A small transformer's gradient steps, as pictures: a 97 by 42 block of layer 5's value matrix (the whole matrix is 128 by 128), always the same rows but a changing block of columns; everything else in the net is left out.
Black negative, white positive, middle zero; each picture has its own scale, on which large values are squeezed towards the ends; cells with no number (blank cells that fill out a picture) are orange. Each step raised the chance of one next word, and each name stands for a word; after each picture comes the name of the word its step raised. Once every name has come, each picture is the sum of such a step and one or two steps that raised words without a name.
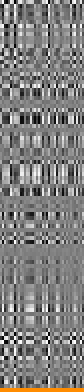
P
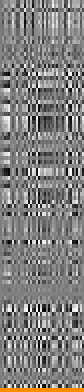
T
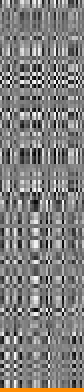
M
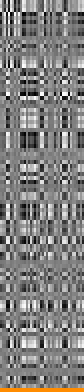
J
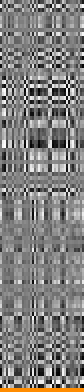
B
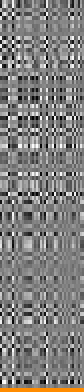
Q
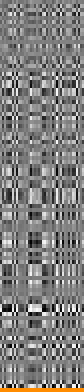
T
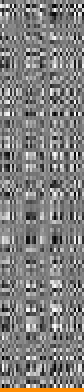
B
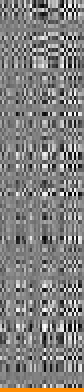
B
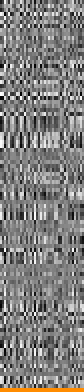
J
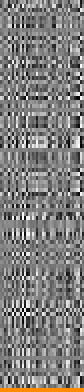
Q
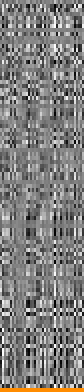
B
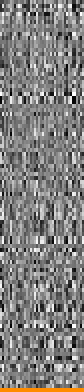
J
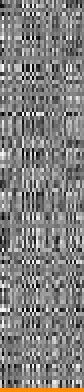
M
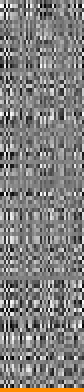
B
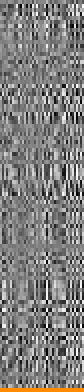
P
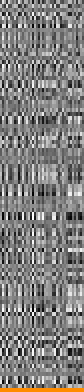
P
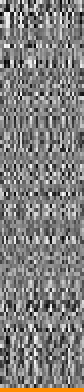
J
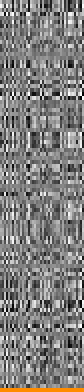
J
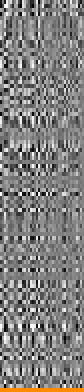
B
